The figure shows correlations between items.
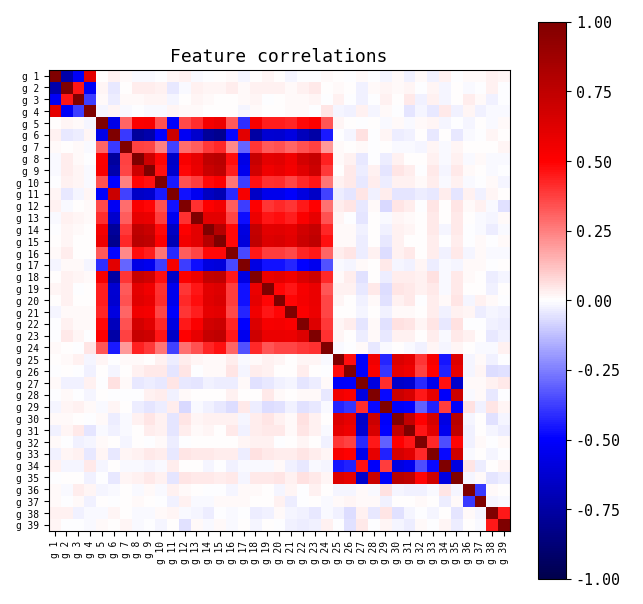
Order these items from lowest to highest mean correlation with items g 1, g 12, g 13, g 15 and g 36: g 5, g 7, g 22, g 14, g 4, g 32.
g 32, g 4, g 7, g 5, g 22, g 14
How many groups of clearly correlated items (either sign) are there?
5
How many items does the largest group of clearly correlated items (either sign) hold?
20
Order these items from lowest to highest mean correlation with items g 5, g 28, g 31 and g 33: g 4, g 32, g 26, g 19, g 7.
g 4, g 7, g 19, g 32, g 26
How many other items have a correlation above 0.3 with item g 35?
7
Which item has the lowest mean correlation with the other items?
g 6
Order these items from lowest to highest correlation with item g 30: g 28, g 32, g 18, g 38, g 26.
g 38, g 18, g 32, g 26, g 28
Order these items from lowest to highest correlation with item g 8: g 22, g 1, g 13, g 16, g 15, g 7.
g 1, g 7, g 16, g 13, g 22, g 15
